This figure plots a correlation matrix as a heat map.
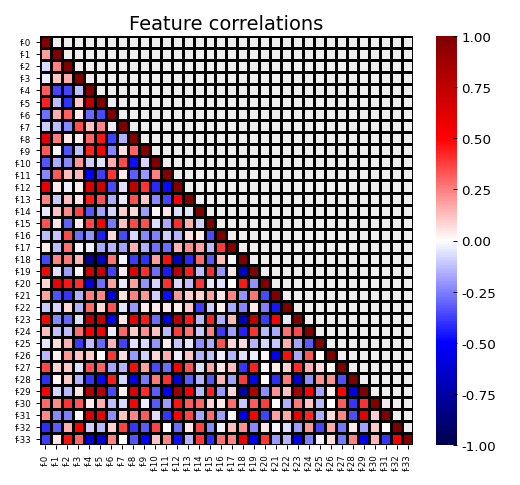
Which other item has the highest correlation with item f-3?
f-32
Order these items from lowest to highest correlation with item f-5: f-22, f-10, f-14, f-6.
f-6, f-14, f-10, f-22
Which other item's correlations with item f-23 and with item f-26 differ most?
f-21
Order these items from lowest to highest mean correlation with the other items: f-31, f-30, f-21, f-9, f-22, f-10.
f-10, f-21, f-22, f-9, f-31, f-30
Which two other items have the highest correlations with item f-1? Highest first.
f-20, f-11
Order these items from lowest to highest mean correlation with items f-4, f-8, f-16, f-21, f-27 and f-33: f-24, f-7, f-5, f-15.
f-7, f-24, f-15, f-5
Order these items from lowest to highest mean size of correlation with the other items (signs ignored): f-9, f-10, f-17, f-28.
f-17, f-10, f-9, f-28
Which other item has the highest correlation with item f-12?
f-29
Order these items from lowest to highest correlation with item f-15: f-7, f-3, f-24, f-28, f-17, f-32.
f-28, f-32, f-17, f-3, f-7, f-24
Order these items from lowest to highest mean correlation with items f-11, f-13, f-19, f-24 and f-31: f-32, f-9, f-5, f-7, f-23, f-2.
f-2, f-32, f-7, f-9, f-23, f-5
